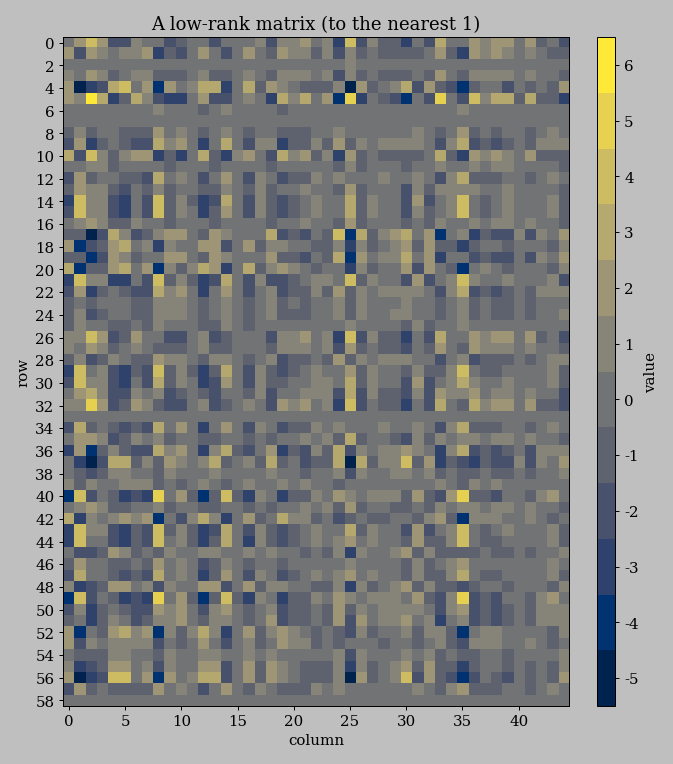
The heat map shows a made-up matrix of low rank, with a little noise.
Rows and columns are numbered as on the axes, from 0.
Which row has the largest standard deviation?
5
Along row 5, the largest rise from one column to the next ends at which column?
25
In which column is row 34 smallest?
12
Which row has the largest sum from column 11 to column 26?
20
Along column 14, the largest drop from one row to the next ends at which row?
10
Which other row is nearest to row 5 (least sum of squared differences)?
32
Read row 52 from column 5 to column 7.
3 1 2
